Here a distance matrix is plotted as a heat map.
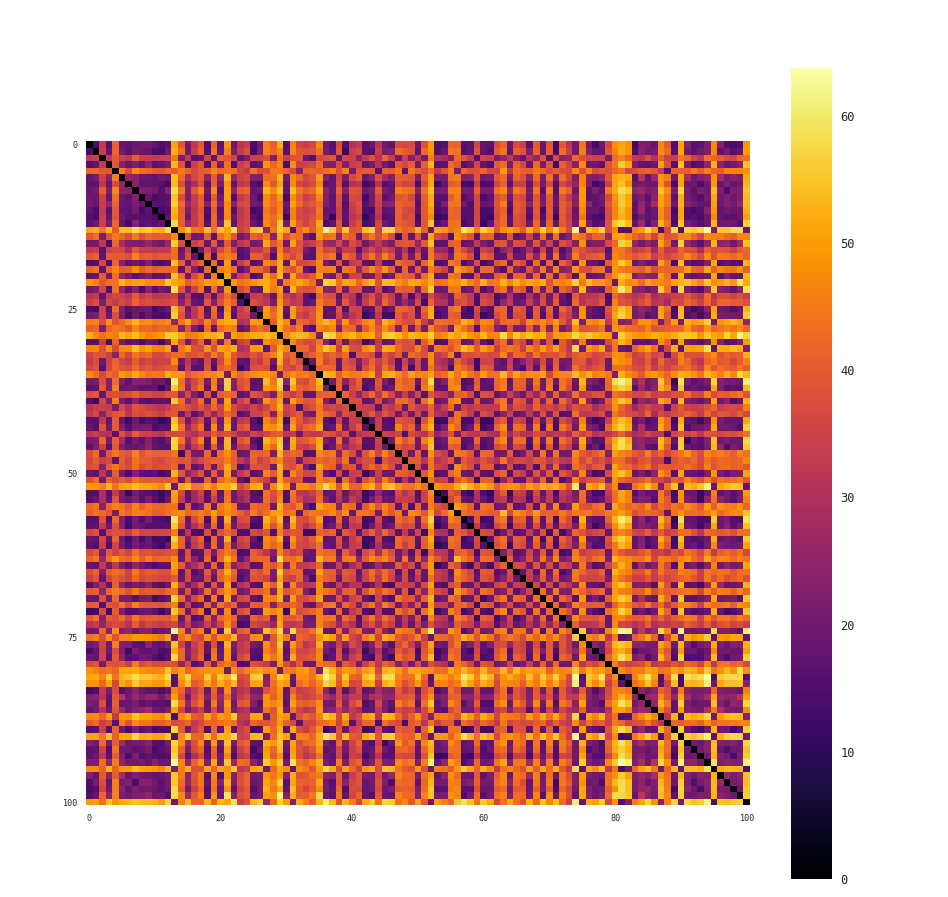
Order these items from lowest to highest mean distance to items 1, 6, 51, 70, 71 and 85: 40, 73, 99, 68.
99, 73, 40, 68
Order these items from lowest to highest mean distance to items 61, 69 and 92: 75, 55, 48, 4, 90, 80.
48, 4, 55, 75, 80, 90
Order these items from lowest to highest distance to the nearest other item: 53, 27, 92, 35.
53, 92, 27, 35
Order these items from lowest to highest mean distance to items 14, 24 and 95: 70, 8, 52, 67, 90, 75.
70, 75, 90, 52, 67, 8
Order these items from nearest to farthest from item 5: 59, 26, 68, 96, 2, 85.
85, 26, 96, 2, 59, 68
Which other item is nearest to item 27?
31
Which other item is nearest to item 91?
45
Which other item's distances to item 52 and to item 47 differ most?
14
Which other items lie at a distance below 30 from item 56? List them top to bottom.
4, 32, 40, 44, 48, 88
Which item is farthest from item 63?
29
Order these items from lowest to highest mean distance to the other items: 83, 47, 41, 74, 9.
83, 9, 41, 74, 47
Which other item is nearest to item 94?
57
